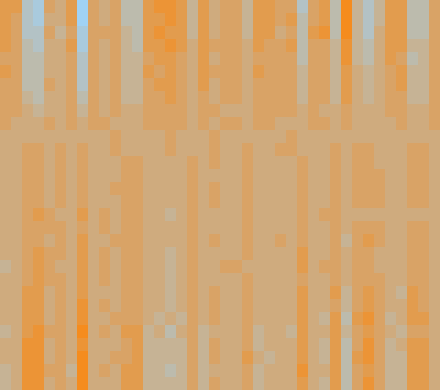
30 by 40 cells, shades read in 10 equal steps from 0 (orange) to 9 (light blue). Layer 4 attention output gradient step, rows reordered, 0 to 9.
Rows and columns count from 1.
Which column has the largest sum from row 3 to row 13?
8
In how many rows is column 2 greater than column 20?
12
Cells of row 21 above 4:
2
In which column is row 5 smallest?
32
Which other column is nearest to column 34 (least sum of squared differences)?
3
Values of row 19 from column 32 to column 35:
5 3 2 3
